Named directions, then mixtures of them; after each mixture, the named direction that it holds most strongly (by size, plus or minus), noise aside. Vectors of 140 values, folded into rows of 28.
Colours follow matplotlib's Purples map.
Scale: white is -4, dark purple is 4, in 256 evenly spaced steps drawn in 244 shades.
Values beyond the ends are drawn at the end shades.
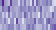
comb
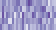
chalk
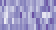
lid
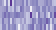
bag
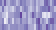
lid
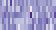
bag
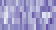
lid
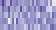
comb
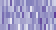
bag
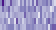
comb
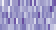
comb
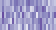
chalk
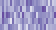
chalk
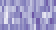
lid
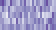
comb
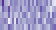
comb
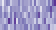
comb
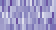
comb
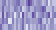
chalk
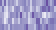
lid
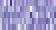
bag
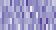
bag
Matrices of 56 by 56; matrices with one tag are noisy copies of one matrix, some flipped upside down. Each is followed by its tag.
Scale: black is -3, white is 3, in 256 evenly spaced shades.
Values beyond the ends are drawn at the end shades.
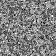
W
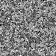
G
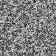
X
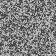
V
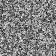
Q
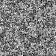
G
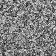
X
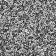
X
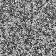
Q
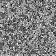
V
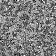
X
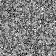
Q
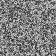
W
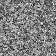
X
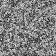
G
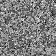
W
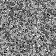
W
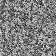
Q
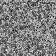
V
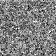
V
